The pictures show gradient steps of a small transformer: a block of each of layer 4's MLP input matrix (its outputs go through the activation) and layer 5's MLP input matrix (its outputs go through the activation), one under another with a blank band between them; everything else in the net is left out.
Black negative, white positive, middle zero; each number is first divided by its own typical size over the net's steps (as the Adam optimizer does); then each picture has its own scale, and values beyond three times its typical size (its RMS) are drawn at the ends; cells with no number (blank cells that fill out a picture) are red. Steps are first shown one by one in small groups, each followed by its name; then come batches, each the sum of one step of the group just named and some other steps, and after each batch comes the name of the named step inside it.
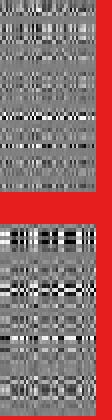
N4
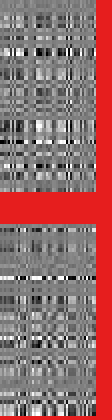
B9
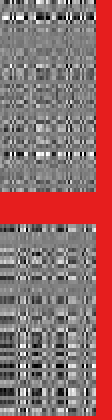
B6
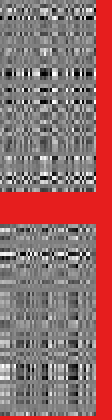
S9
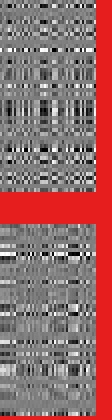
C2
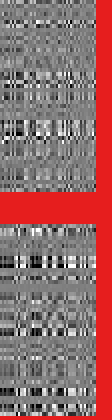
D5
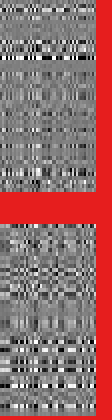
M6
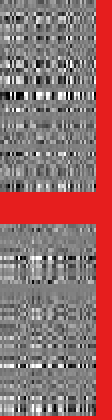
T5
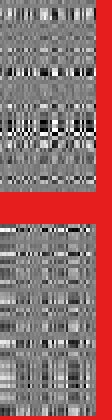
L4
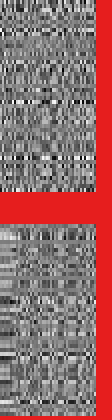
S9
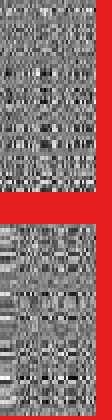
S9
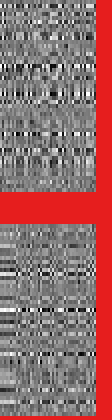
D5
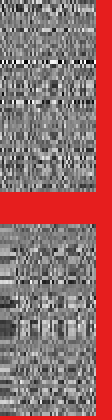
C2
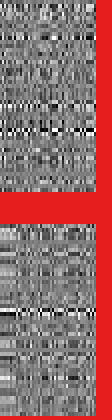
L4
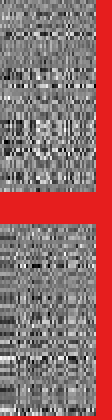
D5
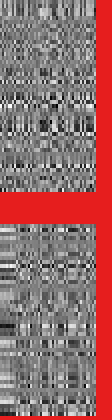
L4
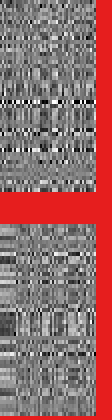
C2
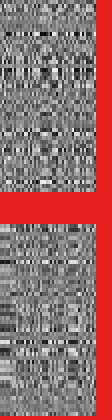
M6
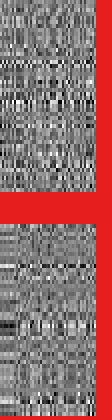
B9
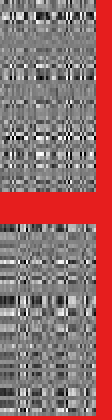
B6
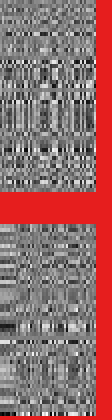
C2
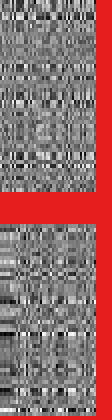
B6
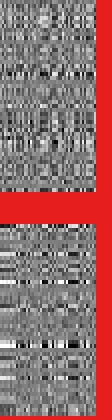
L4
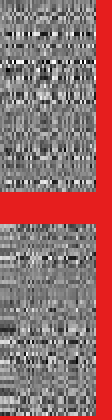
T5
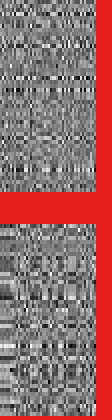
D5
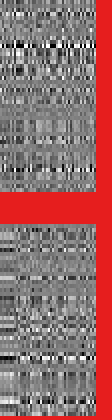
B9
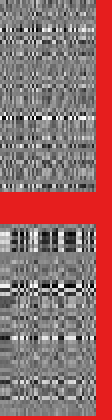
N4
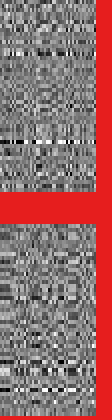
B9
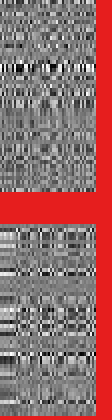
C2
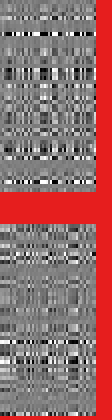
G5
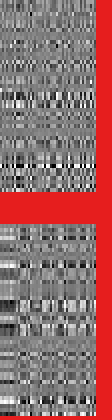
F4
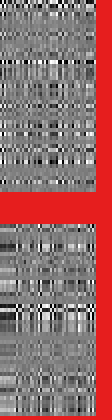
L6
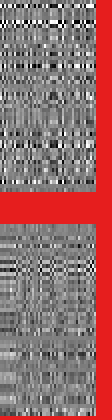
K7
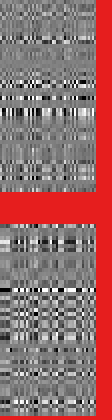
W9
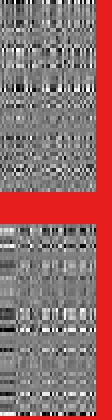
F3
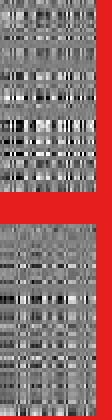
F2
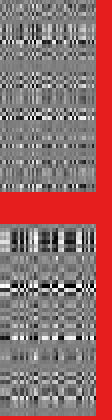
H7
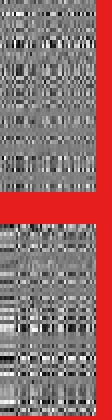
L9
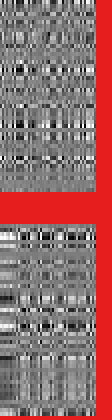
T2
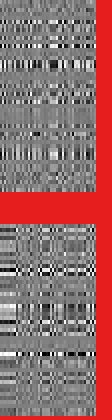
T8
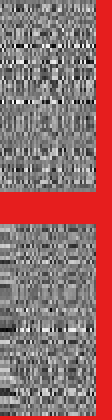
G5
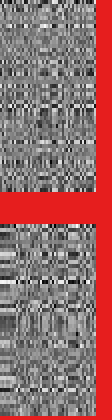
L6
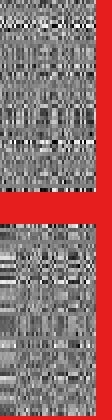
K7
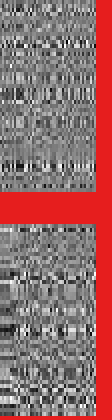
F4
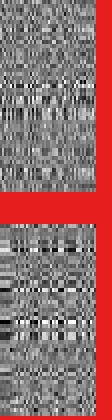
W9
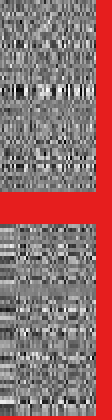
F4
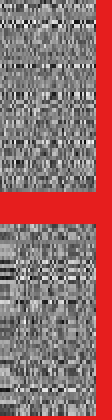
K7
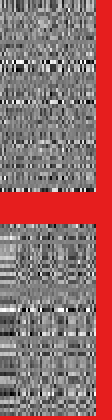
T2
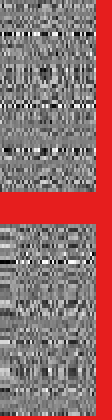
G5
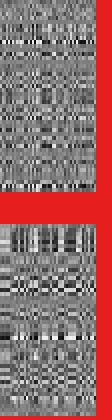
H7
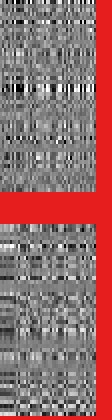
F3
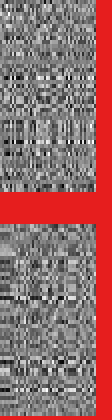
F2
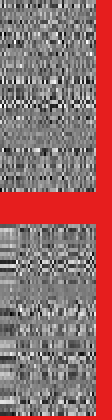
F4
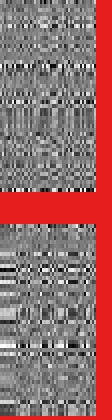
T8
